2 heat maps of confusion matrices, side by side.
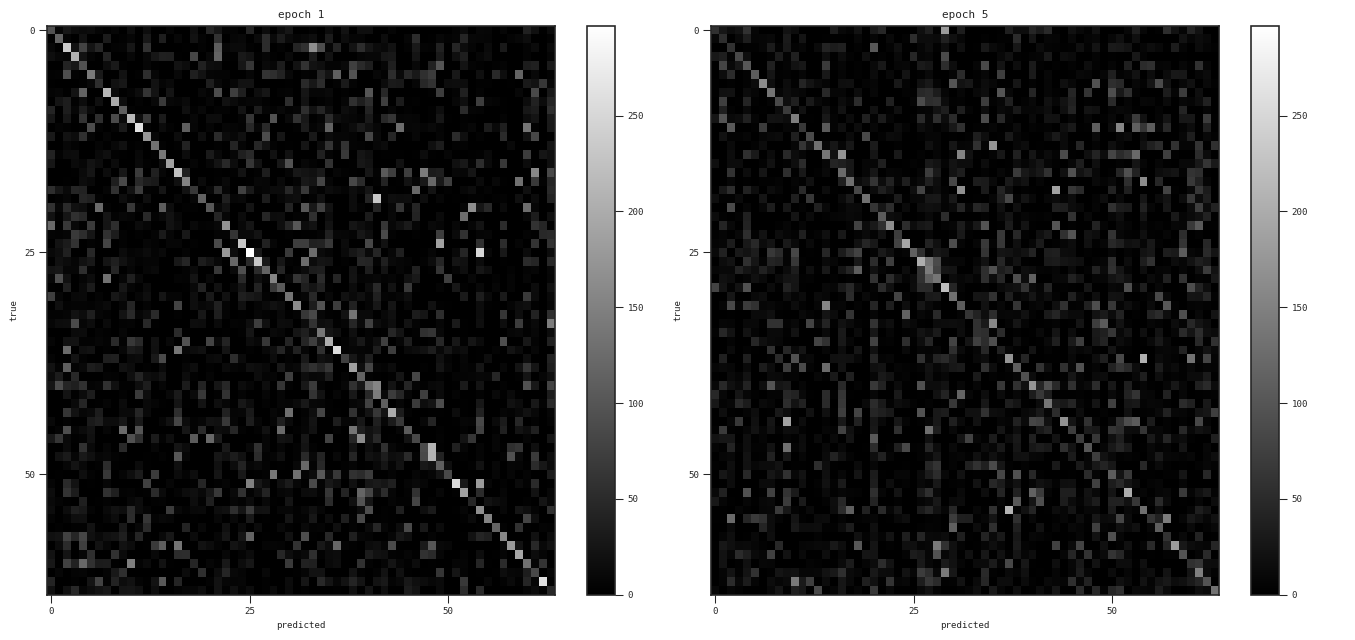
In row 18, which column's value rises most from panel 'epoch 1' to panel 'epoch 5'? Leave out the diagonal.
43
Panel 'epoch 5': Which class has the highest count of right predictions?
29
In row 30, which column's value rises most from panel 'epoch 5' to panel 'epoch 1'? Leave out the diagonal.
0
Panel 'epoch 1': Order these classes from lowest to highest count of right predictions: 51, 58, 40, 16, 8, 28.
40, 28, 58, 8, 16, 51
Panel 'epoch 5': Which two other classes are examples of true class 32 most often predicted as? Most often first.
24, 59
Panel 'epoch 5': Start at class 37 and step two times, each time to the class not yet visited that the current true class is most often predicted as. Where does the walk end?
17
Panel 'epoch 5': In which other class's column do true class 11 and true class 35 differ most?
51
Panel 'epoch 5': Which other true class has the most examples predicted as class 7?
40
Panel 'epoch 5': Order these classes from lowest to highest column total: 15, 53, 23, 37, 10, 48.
15, 23, 53, 37, 10, 48
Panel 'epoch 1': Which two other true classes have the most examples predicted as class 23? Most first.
26, 7
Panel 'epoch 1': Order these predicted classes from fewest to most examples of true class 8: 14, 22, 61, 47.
47, 22, 61, 14
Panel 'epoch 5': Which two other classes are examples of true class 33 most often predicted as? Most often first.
35, 49
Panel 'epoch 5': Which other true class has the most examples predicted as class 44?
14
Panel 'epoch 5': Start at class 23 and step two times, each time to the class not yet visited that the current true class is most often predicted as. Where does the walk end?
27
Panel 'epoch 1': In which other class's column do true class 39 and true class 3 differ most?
21
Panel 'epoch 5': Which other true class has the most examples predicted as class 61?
22
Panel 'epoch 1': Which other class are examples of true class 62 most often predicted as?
14
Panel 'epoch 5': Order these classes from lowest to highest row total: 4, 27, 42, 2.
2, 4, 42, 27
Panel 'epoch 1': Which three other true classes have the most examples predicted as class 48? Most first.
47, 17, 58
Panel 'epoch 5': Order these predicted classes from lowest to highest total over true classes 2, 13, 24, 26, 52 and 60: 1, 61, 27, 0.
0, 1, 61, 27
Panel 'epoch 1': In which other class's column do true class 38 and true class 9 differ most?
2
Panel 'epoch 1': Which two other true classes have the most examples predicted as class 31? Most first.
50, 22
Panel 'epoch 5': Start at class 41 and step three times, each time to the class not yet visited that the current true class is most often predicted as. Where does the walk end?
16
